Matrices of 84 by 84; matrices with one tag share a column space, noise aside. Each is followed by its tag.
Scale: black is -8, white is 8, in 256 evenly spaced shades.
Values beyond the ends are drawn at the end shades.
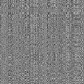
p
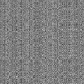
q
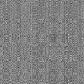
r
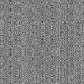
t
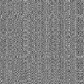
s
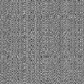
s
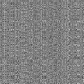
q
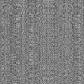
p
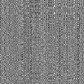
p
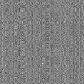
t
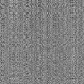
p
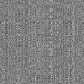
t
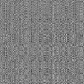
r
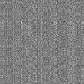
t
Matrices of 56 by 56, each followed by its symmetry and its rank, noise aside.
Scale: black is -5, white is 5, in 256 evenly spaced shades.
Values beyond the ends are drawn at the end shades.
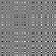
symmetric, rank one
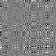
antisymmetric, rank two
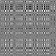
no symmetry, rank one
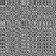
symmetric, rank two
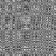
no symmetry, rank three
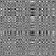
no symmetry, rank two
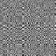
no symmetry, rank two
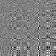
no symmetry, rank two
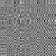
no symmetry, rank three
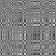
symmetric, rank one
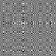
no symmetry, rank two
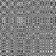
symmetric, rank two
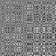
antisymmetric, rank two
